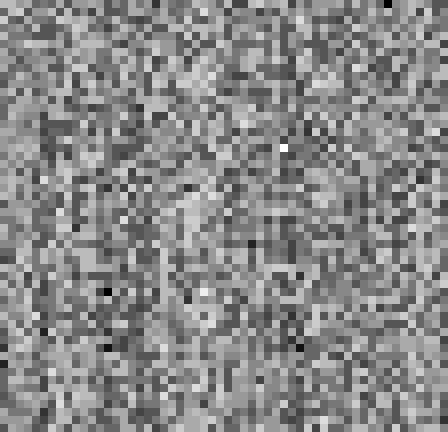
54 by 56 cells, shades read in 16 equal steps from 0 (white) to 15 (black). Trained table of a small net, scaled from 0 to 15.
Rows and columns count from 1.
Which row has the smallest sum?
34
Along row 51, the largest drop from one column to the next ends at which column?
8
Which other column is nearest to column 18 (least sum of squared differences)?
43
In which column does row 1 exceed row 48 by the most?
49
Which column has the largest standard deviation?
16
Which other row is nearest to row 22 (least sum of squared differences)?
41
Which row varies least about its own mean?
18
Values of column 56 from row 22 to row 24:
9 7 8
